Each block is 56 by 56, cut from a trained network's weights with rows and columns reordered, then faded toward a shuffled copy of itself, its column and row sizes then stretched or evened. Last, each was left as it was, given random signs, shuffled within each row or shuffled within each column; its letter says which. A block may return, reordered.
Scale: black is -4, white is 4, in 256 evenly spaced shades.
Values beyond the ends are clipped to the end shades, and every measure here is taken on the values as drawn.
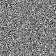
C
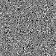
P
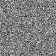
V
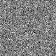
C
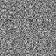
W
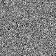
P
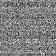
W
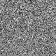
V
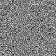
W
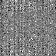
W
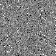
C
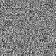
W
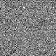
W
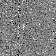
C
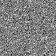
C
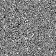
C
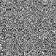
W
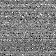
V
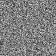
V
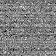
W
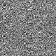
W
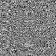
W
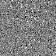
C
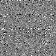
P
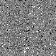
P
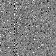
C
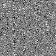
C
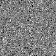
P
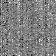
W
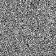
C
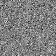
V
